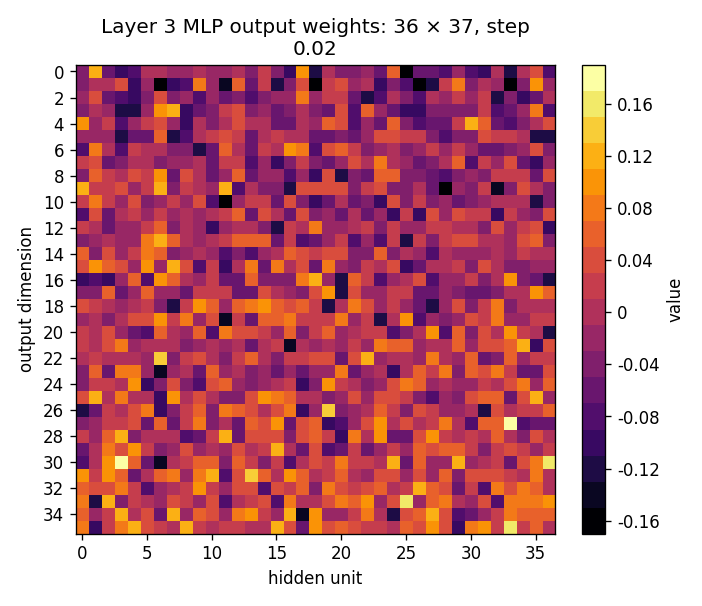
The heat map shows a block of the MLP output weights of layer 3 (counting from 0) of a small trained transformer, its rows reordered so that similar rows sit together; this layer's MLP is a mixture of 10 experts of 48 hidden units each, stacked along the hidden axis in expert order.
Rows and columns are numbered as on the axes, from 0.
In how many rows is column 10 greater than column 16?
18
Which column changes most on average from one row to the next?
6
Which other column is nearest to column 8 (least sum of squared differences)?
4
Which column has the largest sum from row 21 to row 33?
3
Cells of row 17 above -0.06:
28
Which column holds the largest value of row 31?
13
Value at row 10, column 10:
-0.08
